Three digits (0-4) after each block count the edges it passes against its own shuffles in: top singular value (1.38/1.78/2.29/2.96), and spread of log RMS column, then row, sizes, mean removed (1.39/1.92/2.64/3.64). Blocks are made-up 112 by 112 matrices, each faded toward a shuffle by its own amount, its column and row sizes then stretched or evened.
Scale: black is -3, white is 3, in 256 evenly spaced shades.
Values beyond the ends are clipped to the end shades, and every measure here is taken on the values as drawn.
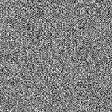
3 1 0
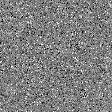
0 1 1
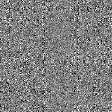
1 3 2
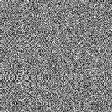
3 0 0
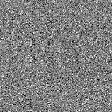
2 0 1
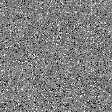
1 1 1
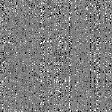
2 4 2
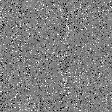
1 2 1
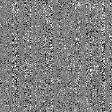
0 4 2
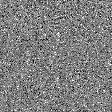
0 0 1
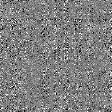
0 4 3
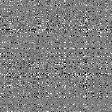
2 3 4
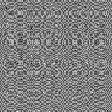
4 1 2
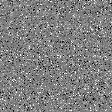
0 1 1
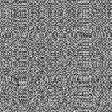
4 1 1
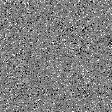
0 1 1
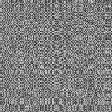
4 2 1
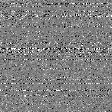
2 0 4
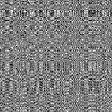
4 1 3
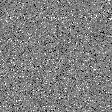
0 0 1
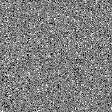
1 2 0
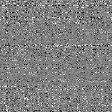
1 2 4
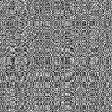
4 1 0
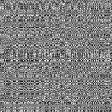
4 0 4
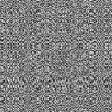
4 3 2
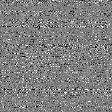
1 1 4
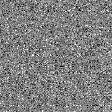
2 0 2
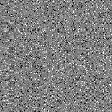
3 1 0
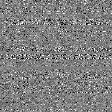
0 1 4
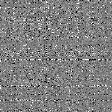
2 2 3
